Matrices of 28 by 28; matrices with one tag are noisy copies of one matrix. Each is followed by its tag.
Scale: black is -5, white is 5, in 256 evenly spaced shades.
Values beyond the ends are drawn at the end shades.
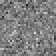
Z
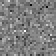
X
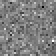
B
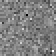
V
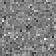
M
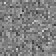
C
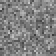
M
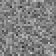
C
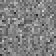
X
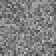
B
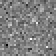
Z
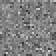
C
